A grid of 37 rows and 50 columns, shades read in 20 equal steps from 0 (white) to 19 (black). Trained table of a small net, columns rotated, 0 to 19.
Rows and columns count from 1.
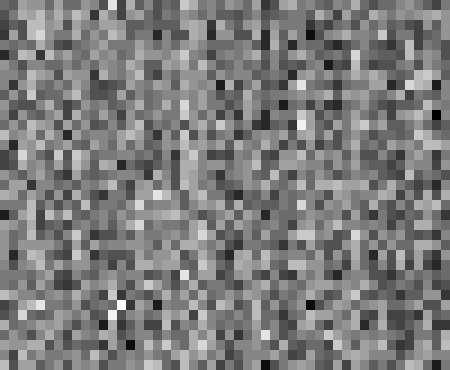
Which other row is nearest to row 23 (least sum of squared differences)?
21
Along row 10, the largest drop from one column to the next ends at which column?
4
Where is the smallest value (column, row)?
14, 31
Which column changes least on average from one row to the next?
28
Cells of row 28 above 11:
19
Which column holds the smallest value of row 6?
40
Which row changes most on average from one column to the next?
26
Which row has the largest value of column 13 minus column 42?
9
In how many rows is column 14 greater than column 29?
21
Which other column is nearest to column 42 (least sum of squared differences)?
39
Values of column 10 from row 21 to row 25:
5 12 9 10 12
